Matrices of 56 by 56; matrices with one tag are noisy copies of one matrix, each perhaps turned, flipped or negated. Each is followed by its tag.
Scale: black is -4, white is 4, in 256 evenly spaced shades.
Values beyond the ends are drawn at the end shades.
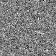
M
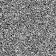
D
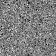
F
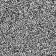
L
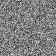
M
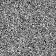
F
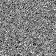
L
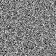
M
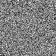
L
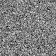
M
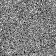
L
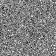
L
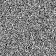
M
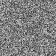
F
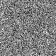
F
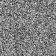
D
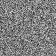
M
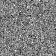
D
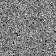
D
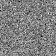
D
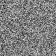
L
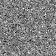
F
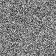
M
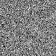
F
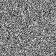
M
